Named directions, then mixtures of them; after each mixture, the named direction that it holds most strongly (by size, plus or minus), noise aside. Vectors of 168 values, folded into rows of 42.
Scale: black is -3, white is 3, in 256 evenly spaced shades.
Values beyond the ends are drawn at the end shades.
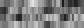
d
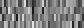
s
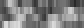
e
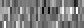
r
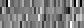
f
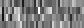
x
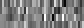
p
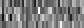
x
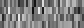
s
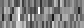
x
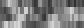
e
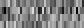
r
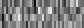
x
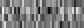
x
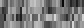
d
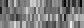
d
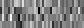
x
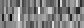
x
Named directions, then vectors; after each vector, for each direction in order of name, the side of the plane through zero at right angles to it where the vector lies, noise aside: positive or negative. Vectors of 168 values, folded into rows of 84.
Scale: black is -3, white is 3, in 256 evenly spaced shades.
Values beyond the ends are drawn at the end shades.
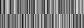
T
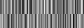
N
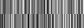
negative, positive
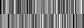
positive, positive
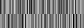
positive, positive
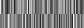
negative, negative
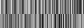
positive, negative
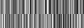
positive, negative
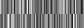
negative, negative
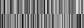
negative, positive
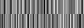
negative, positive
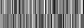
positive, negative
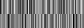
positive, positive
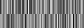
positive, positive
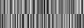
negative, positive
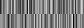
positive, positive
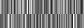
negative, negative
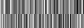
positive, negative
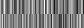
positive, negative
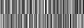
positive, negative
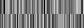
negative, positive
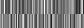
positive, negative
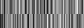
negative, positive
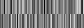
negative, positive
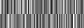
negative, negative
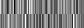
negative, negative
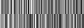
negative, negative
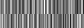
positive, negative
